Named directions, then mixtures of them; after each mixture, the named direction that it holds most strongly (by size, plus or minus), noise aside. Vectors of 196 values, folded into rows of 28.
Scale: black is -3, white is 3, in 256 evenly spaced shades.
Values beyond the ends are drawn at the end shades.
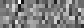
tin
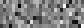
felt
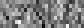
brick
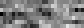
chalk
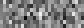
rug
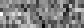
brick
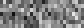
rug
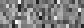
brick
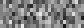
rug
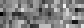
chalk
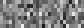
rug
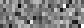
felt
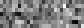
felt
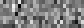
tin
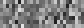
tin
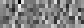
tin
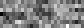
chalk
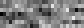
chalk
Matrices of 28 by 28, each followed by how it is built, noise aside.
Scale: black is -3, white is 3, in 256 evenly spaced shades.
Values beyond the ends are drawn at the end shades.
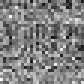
blocks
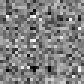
low rank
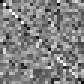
diagonal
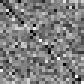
diagonal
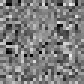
low rank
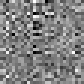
low rank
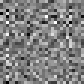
low rank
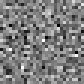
low rank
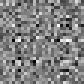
low rank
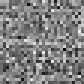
blocks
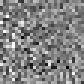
lower triangular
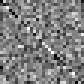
diagonal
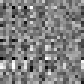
low rank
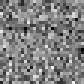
noise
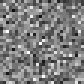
noise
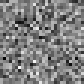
noise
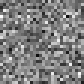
noise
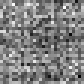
blocks
